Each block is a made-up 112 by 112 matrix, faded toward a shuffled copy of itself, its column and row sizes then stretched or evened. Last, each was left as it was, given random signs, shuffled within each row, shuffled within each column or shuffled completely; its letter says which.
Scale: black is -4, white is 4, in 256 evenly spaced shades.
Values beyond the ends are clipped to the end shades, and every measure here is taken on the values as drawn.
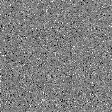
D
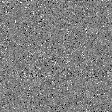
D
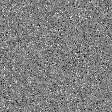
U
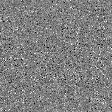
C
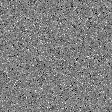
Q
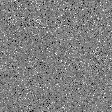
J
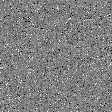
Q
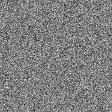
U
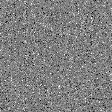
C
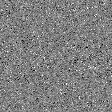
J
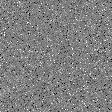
Q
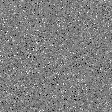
Q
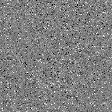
D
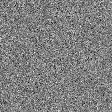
Q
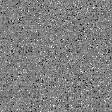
D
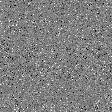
J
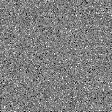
D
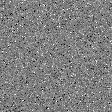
Q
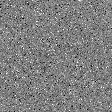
Q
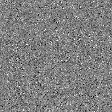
D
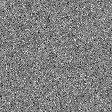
Q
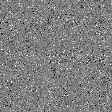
C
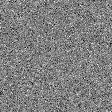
Q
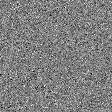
J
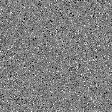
U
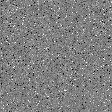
U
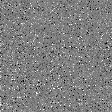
C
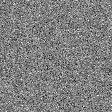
Q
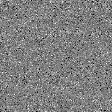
D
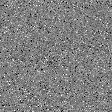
J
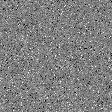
Q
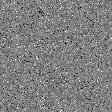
U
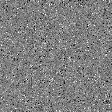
C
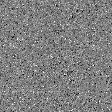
C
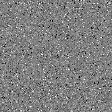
C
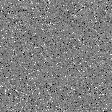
J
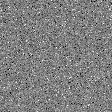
Q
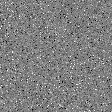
Q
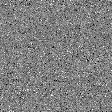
J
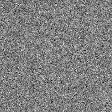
U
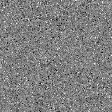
C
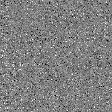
D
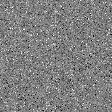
U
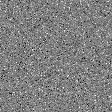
Q
